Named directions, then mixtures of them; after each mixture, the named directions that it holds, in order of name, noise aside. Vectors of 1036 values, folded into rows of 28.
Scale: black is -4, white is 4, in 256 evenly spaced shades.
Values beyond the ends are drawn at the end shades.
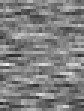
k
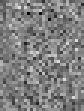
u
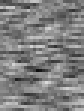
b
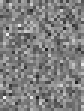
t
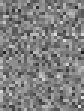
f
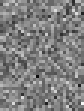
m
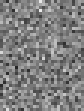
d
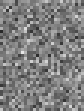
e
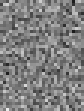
d, m.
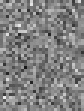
d, m, t.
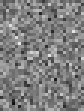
e, m, u.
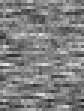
k.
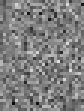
u.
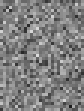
e.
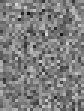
m, u.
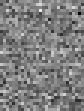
d, k, u.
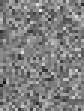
d, e, u.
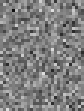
d, f, m.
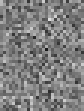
f, t, u.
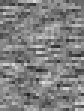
b, k.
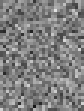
e, f, m.
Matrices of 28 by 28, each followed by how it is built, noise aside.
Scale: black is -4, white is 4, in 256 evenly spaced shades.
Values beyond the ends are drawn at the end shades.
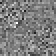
block diagonal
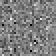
uneven columns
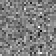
uneven columns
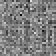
blocks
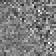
upper triangular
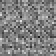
repeating columns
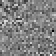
block diagonal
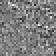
upper triangular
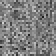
blocks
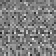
repeating columns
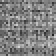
blocks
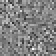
block diagonal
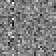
uneven columns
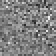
upper triangular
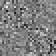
block diagonal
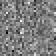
uneven columns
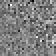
upper triangular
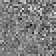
upper triangular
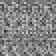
repeating columns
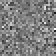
uneven columns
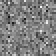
uneven columns
